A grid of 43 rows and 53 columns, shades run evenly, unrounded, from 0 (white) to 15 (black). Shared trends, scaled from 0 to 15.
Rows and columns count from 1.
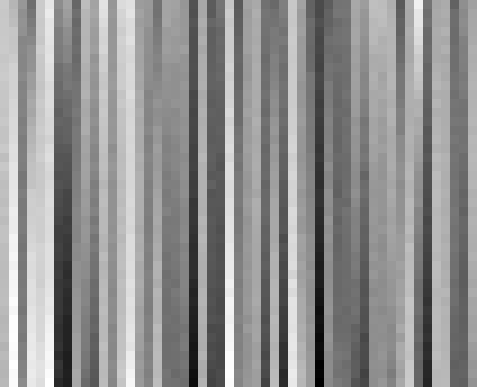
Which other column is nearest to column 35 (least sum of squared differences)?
9
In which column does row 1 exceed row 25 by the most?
4
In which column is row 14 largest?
36
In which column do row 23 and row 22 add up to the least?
2
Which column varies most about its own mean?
47
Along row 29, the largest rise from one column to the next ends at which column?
7
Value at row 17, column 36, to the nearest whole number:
12
